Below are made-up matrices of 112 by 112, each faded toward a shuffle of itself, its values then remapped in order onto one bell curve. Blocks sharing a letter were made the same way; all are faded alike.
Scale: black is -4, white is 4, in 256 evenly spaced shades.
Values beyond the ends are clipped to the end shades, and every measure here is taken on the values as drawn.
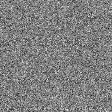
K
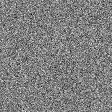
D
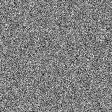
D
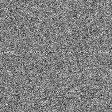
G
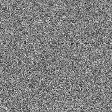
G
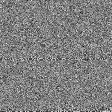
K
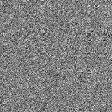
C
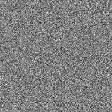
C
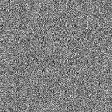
C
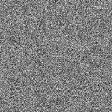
C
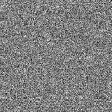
C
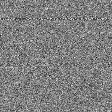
K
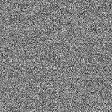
C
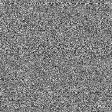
K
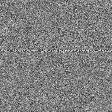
K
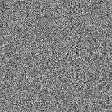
C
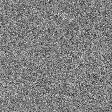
G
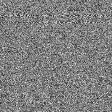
K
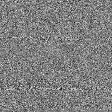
K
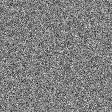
D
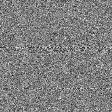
K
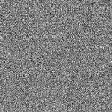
C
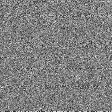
K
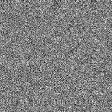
C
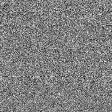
K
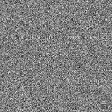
C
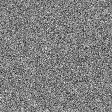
D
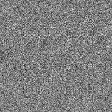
C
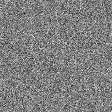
G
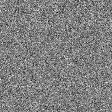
G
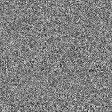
K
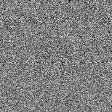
K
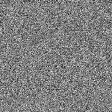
G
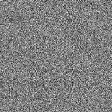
C
